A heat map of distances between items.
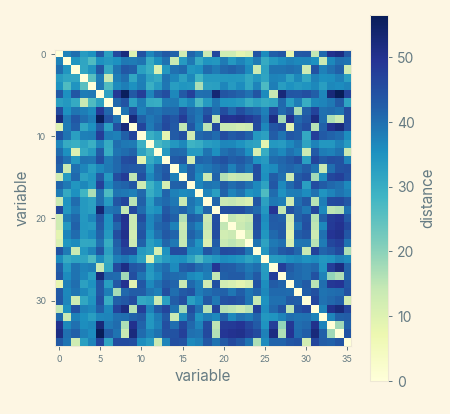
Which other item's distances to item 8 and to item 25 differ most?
11
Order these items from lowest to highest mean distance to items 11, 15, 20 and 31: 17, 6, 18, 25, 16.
18, 25, 6, 17, 16
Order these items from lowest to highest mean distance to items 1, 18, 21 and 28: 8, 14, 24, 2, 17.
14, 17, 2, 24, 8
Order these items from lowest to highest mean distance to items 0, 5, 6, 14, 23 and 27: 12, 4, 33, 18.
18, 4, 12, 33
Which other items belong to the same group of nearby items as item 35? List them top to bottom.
2, 12, 24, 30
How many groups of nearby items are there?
10
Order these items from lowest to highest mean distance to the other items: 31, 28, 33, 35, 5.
28, 31, 35, 33, 5
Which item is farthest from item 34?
5
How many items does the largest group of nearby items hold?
10
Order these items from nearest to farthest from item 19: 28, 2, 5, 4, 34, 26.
34, 4, 2, 28, 26, 5
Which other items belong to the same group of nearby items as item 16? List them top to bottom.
10, 13
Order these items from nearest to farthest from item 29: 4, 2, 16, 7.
7, 4, 2, 16
